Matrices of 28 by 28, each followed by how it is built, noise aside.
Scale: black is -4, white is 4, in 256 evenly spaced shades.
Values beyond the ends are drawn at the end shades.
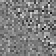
upper triangular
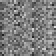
repeating rows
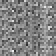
repeating rows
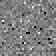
sparse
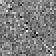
banded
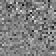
upper triangular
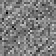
Hankel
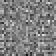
low rank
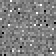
sparse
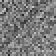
Hankel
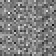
repeating rows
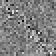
banded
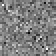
banded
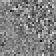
upper triangular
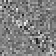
banded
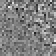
upper triangular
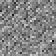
Hankel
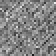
Hankel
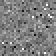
sparse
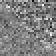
upper triangular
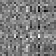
low rank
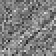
Hankel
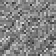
Hankel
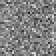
repeating rows
